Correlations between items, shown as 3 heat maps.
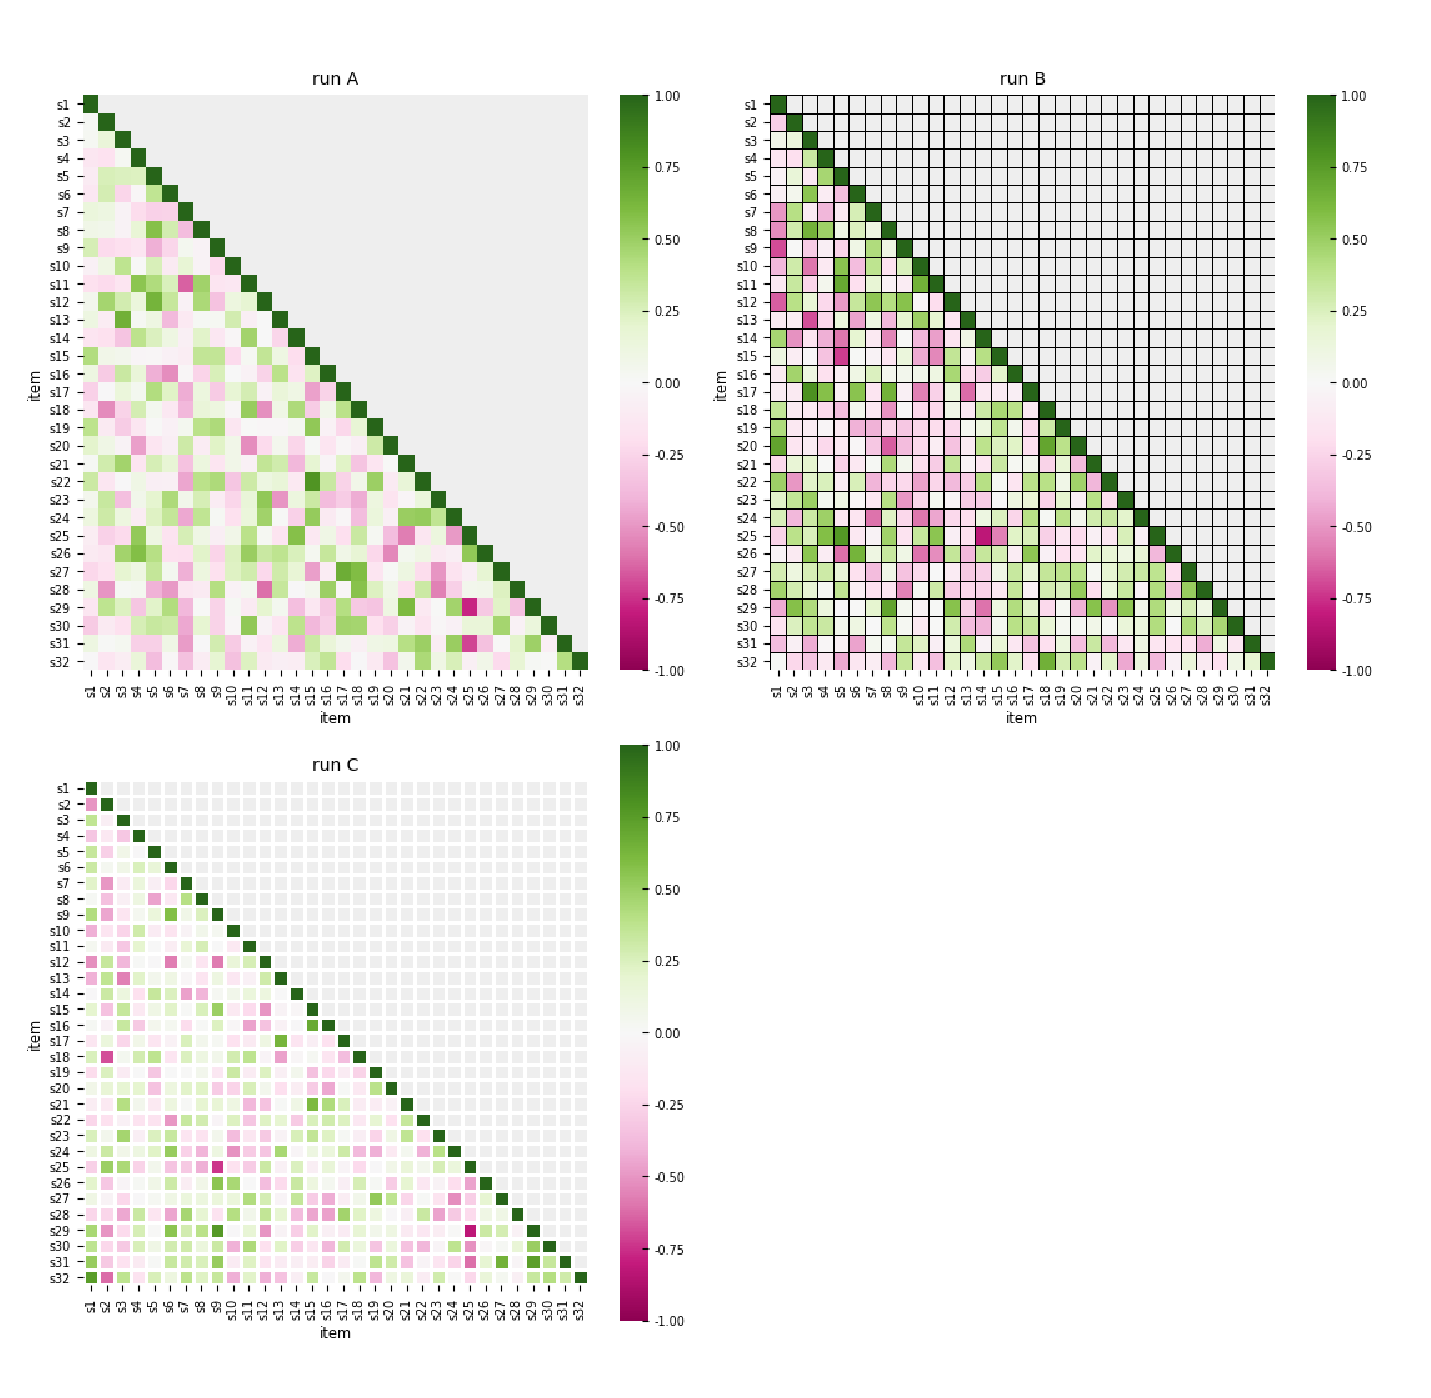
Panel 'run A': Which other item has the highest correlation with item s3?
s13
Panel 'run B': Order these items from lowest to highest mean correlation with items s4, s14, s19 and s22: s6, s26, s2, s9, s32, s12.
s2, s12, s9, s6, s26, s32
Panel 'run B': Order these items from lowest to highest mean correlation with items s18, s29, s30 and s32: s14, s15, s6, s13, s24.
s13, s14, s6, s24, s15
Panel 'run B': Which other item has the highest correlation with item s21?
s29
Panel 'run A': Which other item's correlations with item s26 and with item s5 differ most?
s16
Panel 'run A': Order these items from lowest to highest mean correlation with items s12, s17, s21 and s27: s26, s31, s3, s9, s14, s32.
s9, s32, s14, s31, s26, s3
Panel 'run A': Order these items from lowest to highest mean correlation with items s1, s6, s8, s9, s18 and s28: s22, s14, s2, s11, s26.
s2, s26, s14, s11, s22
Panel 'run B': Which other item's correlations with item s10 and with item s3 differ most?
s17
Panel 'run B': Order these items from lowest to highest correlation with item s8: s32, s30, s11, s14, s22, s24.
s14, s32, s22, s11, s24, s30
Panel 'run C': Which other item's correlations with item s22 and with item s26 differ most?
s6
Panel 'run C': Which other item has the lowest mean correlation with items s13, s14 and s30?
s3
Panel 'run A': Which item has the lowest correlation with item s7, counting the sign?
s11
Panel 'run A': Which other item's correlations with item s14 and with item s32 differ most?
s31
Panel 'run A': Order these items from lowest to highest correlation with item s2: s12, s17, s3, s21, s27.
s27, s17, s3, s21, s12
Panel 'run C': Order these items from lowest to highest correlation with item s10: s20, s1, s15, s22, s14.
s1, s20, s15, s14, s22
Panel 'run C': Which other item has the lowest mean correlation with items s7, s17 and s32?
s2
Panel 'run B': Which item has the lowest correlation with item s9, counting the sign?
s1
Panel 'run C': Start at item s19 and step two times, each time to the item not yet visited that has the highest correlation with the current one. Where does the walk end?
s31
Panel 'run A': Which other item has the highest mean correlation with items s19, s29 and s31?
s24
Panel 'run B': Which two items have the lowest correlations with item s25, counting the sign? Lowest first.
s14, s15
